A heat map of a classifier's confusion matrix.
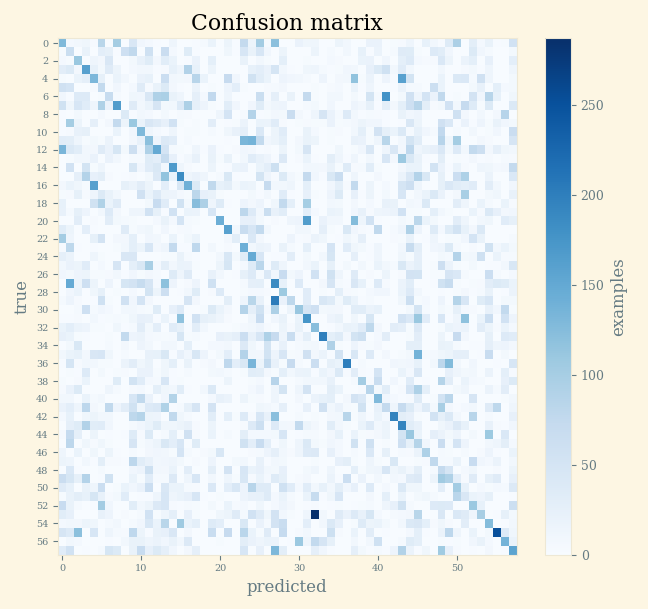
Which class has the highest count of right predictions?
55
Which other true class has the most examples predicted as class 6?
41
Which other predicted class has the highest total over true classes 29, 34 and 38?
27
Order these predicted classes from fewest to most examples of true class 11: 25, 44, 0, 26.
26, 0, 44, 25
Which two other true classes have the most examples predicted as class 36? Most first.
42, 49
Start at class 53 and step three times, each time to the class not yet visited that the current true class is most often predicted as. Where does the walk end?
45
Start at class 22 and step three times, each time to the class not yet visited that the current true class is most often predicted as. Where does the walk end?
1
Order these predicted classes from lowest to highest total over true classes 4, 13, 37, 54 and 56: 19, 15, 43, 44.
19, 15, 44, 43
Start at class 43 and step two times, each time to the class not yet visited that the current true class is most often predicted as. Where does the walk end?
16
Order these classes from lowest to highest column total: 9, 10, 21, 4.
4, 21, 10, 9
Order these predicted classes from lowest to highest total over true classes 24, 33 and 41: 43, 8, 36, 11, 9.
36, 11, 43, 9, 8
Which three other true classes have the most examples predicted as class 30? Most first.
56, 43, 27
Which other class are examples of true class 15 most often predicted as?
13
